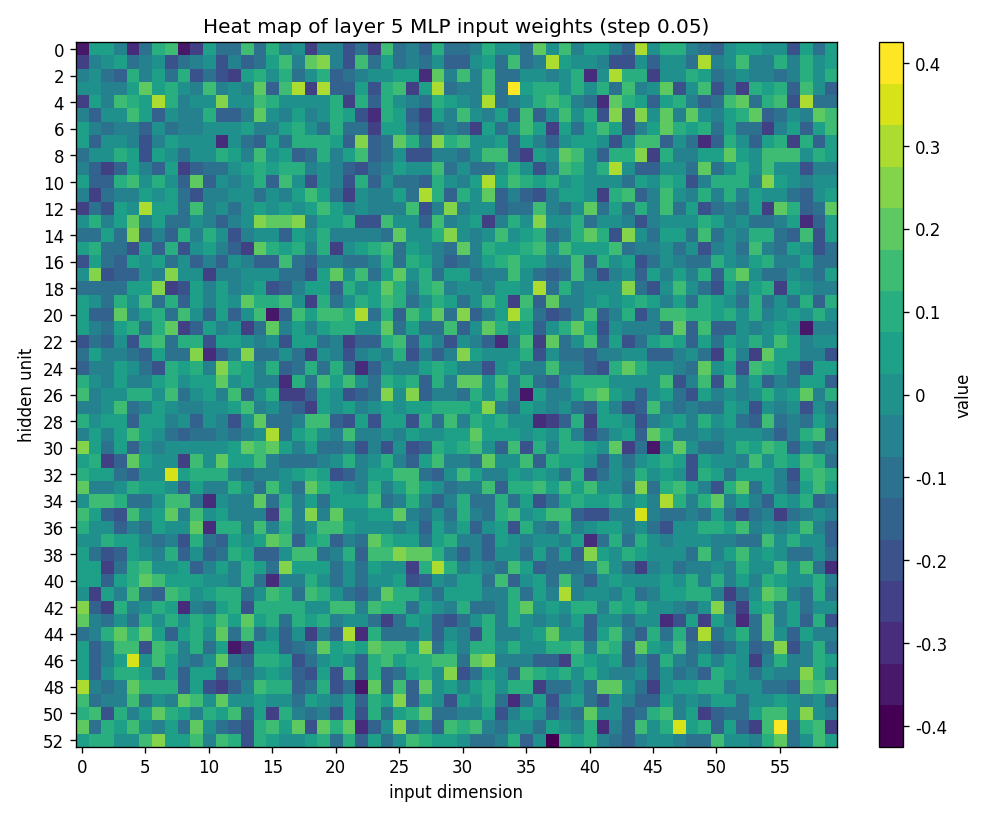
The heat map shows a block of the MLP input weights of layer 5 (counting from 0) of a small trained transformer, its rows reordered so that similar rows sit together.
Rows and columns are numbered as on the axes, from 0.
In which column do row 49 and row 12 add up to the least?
34
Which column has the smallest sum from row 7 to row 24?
2
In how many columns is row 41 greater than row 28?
29
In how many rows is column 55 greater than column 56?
31
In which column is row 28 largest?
14
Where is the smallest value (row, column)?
52, 37
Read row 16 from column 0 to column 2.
-0.2 0.05 -0.1
